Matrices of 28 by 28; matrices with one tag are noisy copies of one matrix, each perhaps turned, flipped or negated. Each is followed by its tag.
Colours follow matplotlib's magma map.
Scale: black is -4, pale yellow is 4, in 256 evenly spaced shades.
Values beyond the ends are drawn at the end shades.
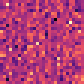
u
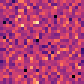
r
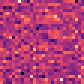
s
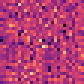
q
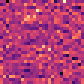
s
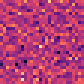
r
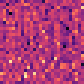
s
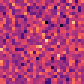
r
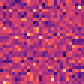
u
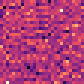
s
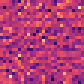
u
